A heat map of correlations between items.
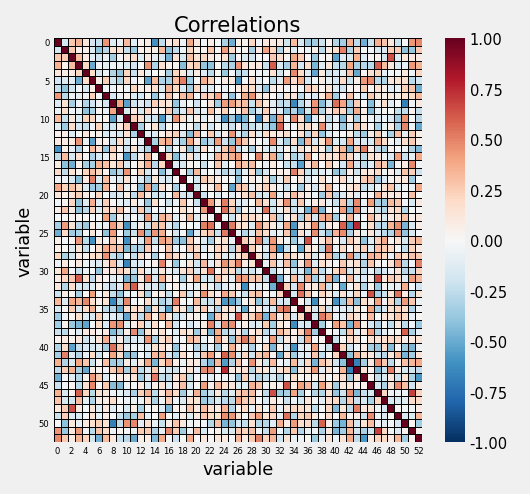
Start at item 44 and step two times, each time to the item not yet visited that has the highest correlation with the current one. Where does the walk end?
25
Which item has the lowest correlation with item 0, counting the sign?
14
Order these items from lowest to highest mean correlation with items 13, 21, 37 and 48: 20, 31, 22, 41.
20, 31, 41, 22
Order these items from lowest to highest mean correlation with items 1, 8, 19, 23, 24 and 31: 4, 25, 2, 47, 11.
11, 4, 47, 25, 2
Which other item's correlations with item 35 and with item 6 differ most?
16
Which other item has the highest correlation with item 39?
27
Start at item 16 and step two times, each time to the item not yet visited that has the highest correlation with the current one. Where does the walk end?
46
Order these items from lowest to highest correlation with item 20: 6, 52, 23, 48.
23, 52, 48, 6
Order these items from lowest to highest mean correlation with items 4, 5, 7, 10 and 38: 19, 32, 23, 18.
19, 32, 23, 18
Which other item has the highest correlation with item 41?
24
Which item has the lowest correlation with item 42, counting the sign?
43
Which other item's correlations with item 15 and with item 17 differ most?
10
